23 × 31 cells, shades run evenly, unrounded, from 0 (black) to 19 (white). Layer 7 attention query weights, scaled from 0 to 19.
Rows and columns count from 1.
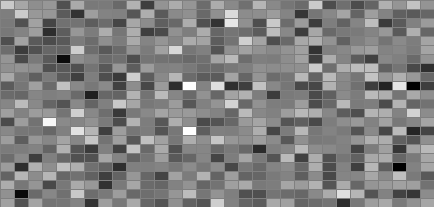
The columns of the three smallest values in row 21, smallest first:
8, 4, 24
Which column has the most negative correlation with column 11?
10
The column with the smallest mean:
9
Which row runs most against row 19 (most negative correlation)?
12
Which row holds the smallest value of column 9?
19
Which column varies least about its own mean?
21
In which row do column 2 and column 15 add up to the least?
22
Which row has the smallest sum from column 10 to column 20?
18
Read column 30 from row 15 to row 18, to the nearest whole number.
3 6 12 9
